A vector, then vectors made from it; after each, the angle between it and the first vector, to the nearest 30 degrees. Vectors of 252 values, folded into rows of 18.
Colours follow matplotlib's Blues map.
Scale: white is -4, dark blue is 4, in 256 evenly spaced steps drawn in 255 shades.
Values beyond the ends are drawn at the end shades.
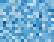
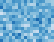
60 degrees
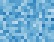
150 degrees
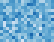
150 degrees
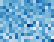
90 degrees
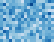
120 degrees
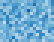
120 degrees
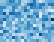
150 degrees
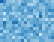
30 degrees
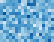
150 degrees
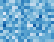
30 degrees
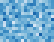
150 degrees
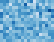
60 degrees
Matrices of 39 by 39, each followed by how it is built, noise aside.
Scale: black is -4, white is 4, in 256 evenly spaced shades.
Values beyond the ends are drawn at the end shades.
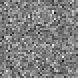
repeating rows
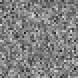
noise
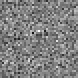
repeating rows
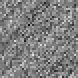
Hankel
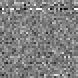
uneven rows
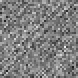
Hankel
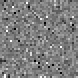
sparse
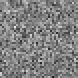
repeating columns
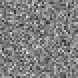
repeating rows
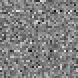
uneven rows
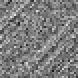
Hankel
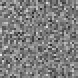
repeating rows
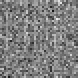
blocks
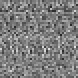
repeating columns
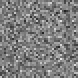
repeating rows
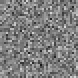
noise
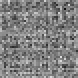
blocks
